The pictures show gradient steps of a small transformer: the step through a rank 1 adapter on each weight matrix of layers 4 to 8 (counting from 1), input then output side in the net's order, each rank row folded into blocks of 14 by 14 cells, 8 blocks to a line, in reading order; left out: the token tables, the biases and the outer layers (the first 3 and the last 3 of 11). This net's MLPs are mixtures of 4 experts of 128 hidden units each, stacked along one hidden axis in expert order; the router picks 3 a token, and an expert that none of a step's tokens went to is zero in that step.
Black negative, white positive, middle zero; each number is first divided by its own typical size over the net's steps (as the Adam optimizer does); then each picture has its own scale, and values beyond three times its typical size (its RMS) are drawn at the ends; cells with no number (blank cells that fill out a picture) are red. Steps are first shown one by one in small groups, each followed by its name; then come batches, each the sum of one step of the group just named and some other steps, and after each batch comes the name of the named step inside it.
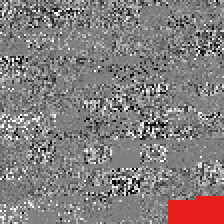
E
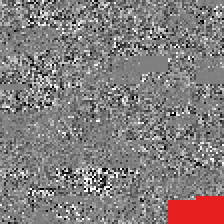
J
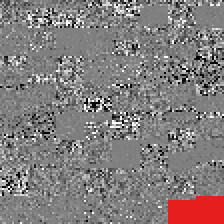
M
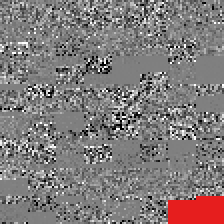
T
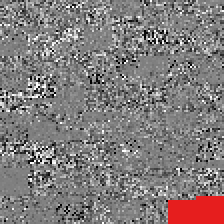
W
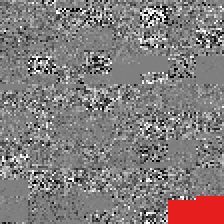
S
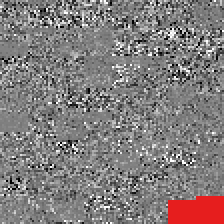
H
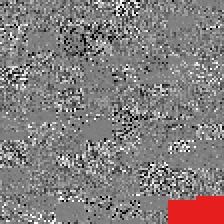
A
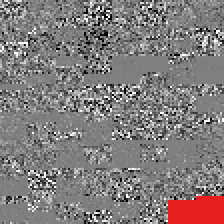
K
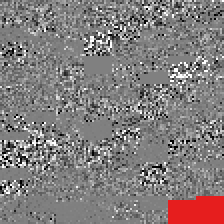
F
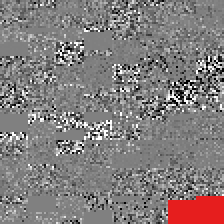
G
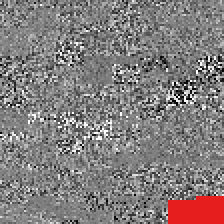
G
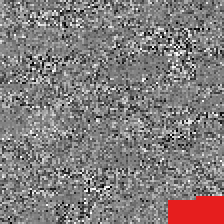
J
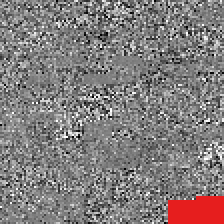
K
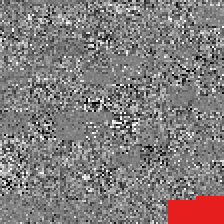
M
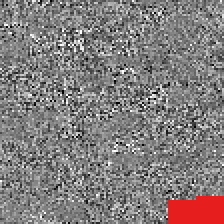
A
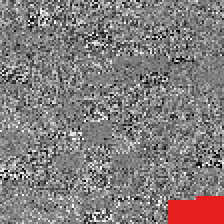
J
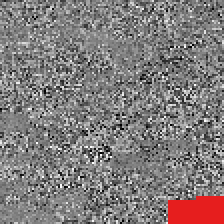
T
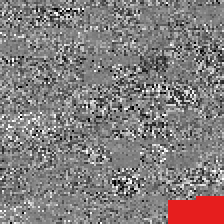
E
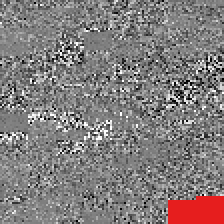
G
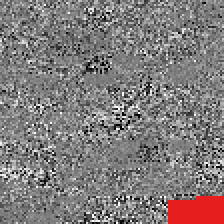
T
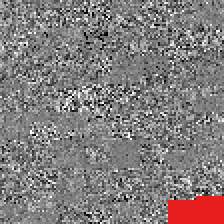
K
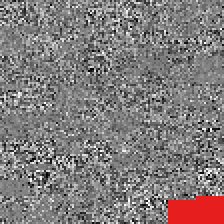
W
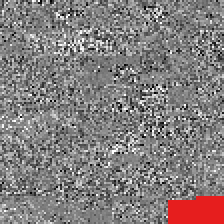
E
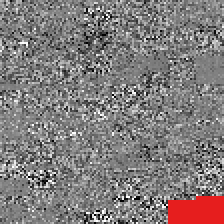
K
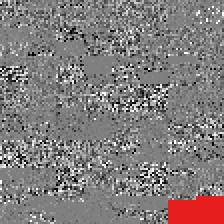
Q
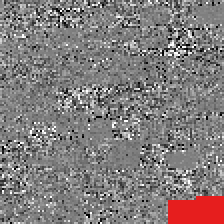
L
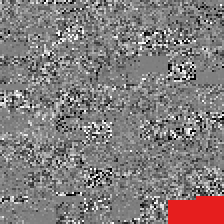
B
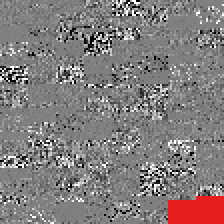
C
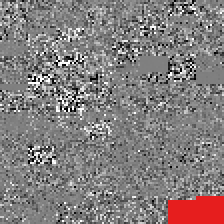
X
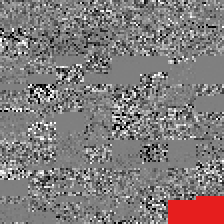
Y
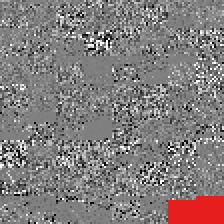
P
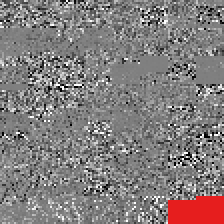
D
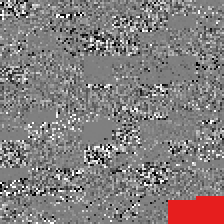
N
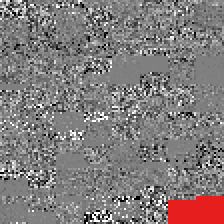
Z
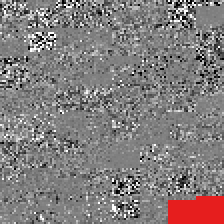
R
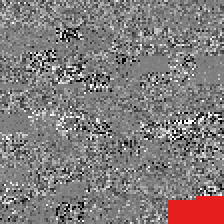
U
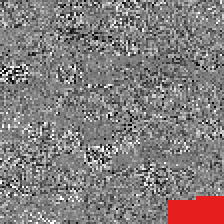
N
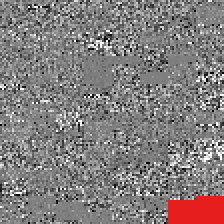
P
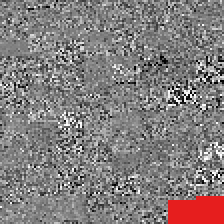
D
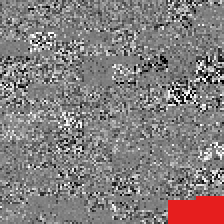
R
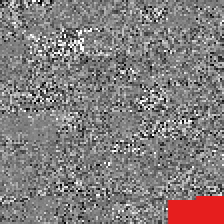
U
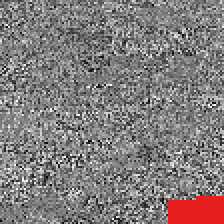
Y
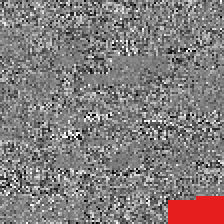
N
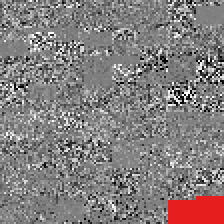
R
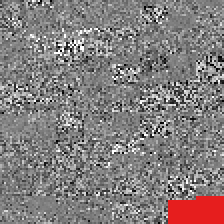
P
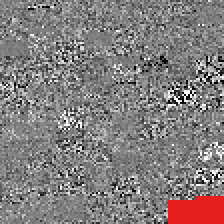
X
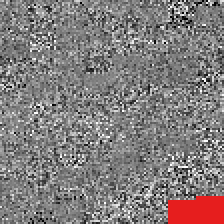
Z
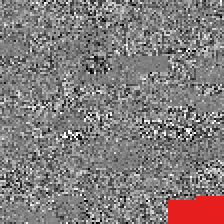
B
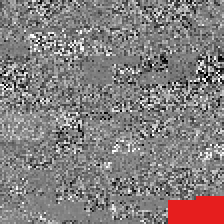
R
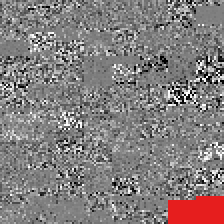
R
